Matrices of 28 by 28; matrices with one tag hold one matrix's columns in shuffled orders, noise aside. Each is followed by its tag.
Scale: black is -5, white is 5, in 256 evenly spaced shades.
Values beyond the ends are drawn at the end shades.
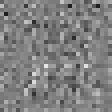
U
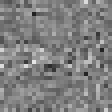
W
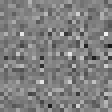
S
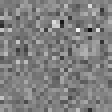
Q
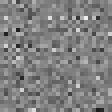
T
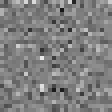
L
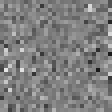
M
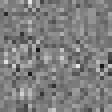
W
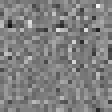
Q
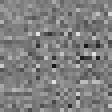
S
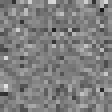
L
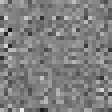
T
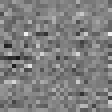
S
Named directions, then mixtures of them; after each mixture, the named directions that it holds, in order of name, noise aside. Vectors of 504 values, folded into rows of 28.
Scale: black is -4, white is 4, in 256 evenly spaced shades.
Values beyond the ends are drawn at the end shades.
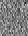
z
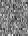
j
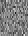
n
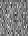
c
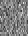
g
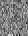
c, g, j.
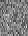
c, j, n.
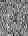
c, j, n.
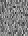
n.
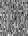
g, j.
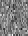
j.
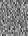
z.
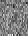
c, j, n.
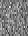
c, g, j.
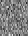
g, j.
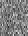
c, n.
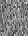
j, n, z.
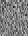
n, z.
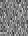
c, g, n.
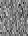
g.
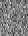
c, n, z.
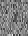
c, j.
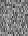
c, j, n.
